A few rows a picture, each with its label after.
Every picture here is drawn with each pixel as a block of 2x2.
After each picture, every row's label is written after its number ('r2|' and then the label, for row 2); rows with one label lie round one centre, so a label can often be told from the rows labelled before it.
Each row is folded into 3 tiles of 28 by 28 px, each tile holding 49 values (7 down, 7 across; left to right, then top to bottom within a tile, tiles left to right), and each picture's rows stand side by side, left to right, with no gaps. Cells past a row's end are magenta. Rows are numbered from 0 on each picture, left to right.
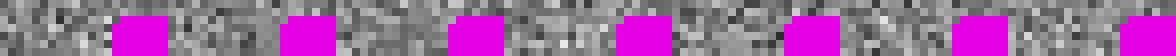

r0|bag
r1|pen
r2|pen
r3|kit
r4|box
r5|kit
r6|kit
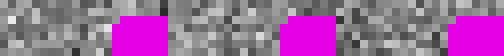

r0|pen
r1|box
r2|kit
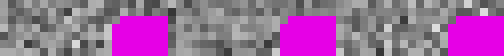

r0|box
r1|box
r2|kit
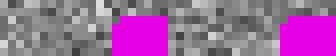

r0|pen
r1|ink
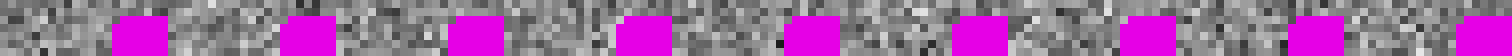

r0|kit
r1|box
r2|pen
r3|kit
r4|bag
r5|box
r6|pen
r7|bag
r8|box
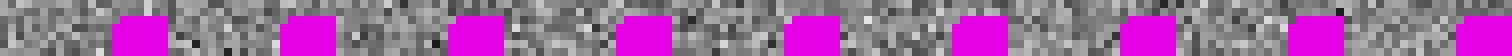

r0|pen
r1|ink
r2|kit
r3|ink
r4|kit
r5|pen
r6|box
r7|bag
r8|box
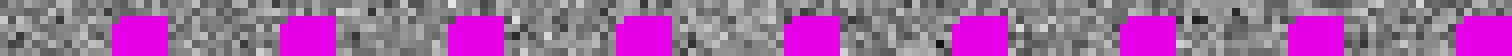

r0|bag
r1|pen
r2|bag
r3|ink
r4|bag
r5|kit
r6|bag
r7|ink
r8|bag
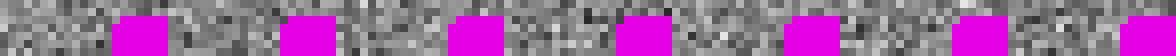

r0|box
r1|bag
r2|kit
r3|kit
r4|pen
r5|ink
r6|kit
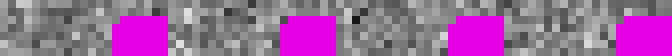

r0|pen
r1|bag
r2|pen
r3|bag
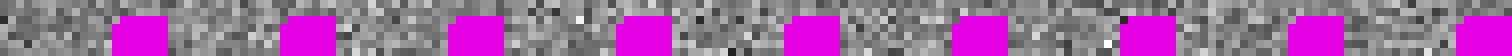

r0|ink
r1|bag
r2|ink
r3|pen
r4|ink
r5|bag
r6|bag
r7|ink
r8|kit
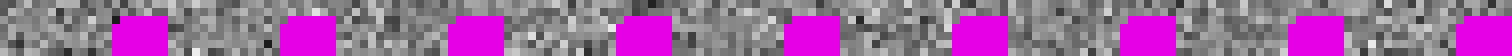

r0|bag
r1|kit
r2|ink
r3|box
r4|bag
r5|pen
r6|pen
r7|ink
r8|kit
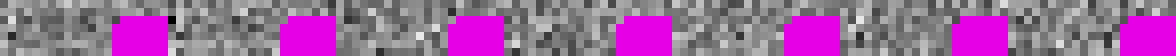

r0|ink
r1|ink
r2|kit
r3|pen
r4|kit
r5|bag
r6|kit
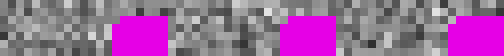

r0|pen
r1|pen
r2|pen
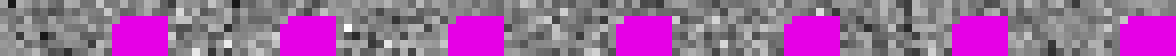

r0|pen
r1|kit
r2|ink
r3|kit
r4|kit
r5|kit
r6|kit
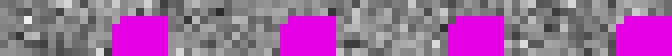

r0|pen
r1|pen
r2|bag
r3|pen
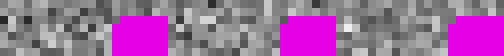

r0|ink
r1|bag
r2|ink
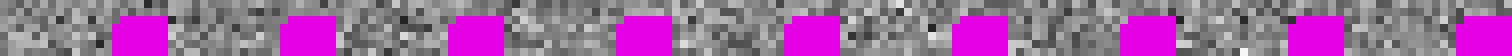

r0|box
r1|ink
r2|ink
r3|bag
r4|pen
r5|ink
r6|pen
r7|ink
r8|bag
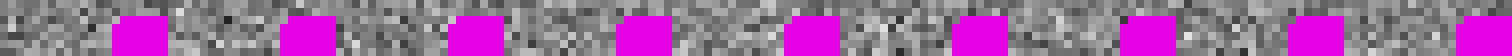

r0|ink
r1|ink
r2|pen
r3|ink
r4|box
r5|box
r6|bag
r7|box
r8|pen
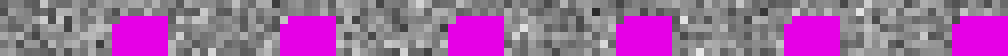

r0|kit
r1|pen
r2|ink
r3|bag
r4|ink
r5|bag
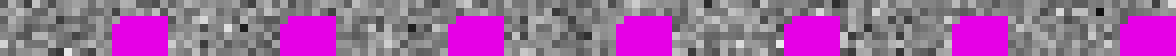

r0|ink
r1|pen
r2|ink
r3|pen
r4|kit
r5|ink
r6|bag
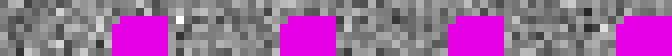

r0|kit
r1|ink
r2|ink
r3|ink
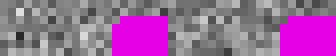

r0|bag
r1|box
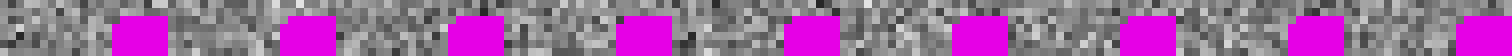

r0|bag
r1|kit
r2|box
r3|bag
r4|bag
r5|box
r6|bag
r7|kit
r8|bag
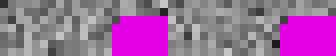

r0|bag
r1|bag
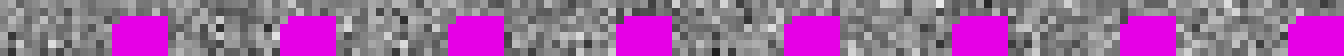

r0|ink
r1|pen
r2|ink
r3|box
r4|kit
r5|box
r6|bag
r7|box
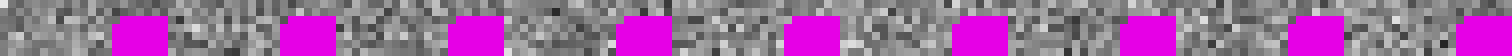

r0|box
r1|bag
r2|pen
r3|pen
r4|kit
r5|pen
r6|ink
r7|bag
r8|box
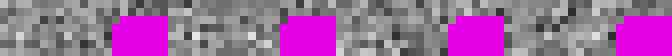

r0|box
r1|bag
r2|pen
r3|box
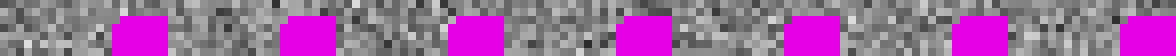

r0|kit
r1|pen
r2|pen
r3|box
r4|bag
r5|ink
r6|box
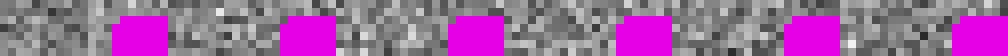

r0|pen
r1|bag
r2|bag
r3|ink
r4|box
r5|pen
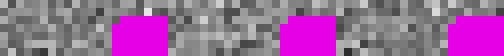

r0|kit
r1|pen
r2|pen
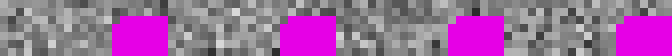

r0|kit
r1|kit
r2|kit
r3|box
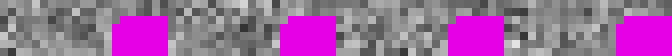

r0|ink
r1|pen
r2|box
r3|pen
